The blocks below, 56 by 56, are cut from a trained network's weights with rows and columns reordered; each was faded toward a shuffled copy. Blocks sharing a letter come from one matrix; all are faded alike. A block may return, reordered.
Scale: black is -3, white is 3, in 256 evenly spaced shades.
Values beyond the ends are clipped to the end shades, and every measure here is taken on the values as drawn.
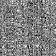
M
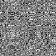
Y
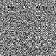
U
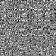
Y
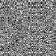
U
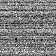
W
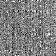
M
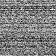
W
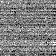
W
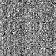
M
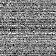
W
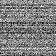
W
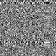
Y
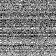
W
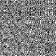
U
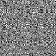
Y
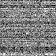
W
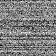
W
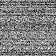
W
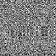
U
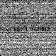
W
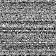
W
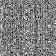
M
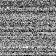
W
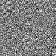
U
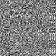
U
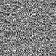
U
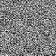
U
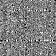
M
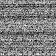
W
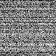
W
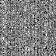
M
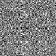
U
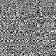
Y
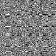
Y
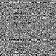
Y
